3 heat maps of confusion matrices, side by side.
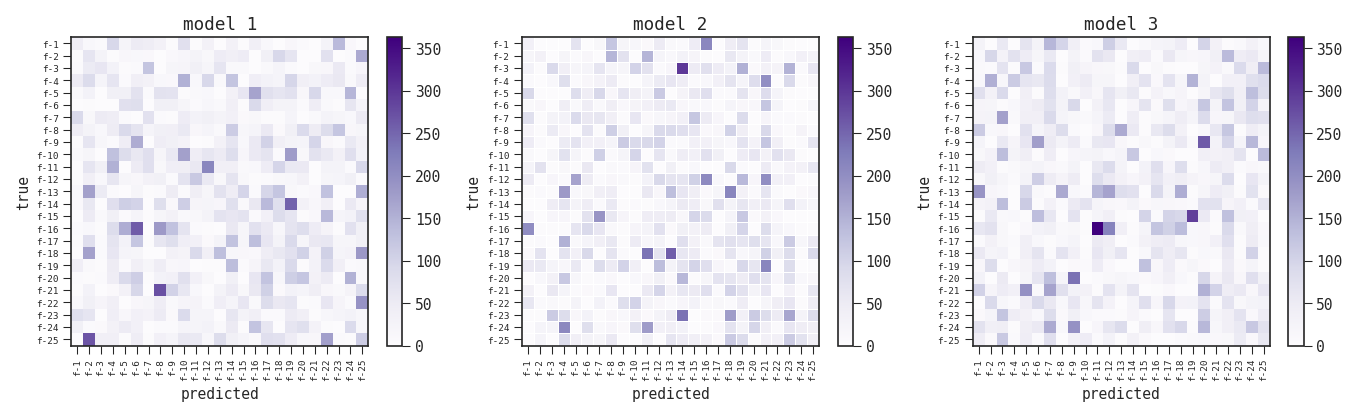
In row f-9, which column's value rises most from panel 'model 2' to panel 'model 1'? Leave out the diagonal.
f-6
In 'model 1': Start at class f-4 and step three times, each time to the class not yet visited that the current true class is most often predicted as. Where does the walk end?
f-14
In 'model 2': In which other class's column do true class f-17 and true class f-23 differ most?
f-14
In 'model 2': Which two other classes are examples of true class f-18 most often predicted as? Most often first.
f-13, f-11
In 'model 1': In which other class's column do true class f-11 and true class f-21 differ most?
f-8
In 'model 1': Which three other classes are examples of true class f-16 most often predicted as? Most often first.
f-6, f-8, f-5
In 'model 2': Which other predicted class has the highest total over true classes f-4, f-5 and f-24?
f-21
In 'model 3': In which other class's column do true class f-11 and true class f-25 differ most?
f-3
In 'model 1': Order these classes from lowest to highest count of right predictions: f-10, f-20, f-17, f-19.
f-17, f-19, f-20, f-10
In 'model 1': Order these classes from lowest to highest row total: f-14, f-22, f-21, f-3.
f-3, f-22, f-21, f-14
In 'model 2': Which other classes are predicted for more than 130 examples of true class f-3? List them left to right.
f-14, f-19, f-23
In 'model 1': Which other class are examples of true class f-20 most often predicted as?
f-24
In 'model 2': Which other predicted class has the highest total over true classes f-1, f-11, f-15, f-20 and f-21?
f-16
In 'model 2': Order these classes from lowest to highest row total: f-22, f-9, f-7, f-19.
f-22, f-7, f-9, f-19
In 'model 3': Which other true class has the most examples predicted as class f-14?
f-10
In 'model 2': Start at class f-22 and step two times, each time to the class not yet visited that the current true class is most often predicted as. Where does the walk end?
f-7
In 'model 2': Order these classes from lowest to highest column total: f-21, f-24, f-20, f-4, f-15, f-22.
f-24, f-22, f-20, f-15, f-4, f-21
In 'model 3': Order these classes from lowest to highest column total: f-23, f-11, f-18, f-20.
f-23, f-18, f-11, f-20
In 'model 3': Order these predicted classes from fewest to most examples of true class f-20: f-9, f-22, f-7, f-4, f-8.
f-4, f-8, f-22, f-7, f-9
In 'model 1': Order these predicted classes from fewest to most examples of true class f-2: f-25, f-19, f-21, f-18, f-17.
f-21, f-17, f-19, f-18, f-25
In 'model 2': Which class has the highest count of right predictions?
f-23
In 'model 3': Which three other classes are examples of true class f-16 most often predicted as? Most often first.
f-11, f-12, f-18
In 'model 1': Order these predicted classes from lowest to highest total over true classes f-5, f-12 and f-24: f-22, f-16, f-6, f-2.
f-22, f-2, f-6, f-16
